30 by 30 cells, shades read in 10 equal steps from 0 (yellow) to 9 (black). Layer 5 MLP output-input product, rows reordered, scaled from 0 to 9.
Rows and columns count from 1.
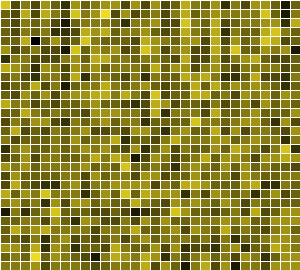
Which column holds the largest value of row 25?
8
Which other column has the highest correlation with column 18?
6
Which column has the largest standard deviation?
29
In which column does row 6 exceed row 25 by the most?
30
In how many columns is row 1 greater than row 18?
16
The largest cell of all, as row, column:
5, 4
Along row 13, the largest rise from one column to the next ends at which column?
17
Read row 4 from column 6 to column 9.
7 7 6 2
